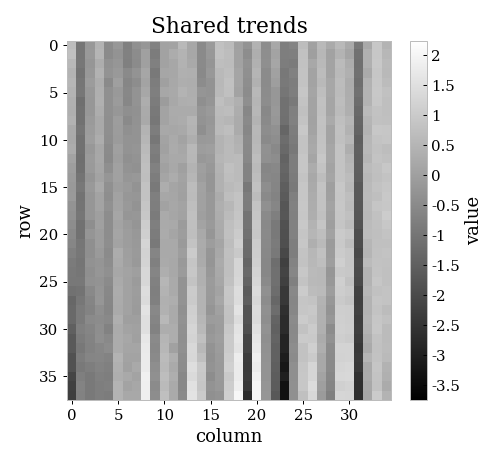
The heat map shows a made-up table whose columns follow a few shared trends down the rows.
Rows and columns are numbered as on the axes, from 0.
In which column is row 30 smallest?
23
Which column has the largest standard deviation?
0
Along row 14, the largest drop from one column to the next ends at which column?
31
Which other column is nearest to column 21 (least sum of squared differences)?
4
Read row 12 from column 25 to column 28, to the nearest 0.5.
1 0 1 0
